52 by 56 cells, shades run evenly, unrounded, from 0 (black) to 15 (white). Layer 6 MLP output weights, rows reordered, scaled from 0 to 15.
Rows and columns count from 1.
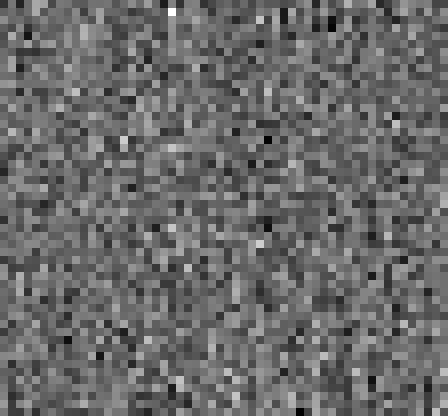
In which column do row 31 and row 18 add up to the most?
33
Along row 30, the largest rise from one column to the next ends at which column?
49
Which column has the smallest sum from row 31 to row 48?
9
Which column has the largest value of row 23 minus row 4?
40
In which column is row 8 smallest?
19
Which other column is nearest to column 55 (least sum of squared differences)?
48
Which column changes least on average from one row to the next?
7
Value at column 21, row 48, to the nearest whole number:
5
